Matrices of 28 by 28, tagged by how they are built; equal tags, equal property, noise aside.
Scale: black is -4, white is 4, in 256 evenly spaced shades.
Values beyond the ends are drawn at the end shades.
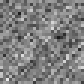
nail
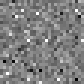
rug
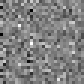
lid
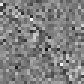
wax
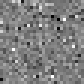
rug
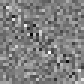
wax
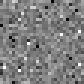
rug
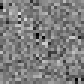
wax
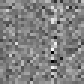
lid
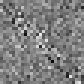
wax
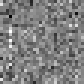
lid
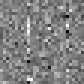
lid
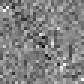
wax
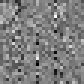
lid
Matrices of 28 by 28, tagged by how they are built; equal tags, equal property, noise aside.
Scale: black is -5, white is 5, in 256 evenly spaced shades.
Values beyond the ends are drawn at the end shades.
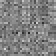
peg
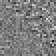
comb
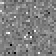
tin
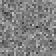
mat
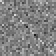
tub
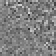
comb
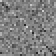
tub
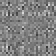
peg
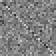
tub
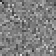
tub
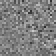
comb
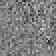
comb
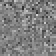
comb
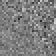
comb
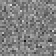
mat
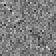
tub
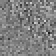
comb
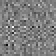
peg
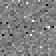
tin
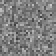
mat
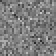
tub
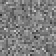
mat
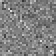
tub
